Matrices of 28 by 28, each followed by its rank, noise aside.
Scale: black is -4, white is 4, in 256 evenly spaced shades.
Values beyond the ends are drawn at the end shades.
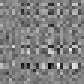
one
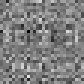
three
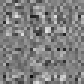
four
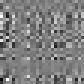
two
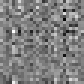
four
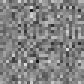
four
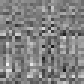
three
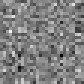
four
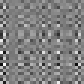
one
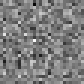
four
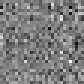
four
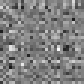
three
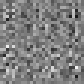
four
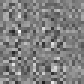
four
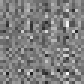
three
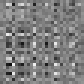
one
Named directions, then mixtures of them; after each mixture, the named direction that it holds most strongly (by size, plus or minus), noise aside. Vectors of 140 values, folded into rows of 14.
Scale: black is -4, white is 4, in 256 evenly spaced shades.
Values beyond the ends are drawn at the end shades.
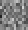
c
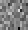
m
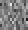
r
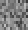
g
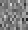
r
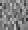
r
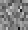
m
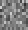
g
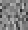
c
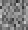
c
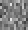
c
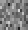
m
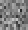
c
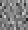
c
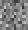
c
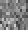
g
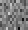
r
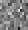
m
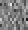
r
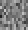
c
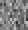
r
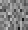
m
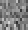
g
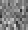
c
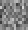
c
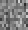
g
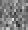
c
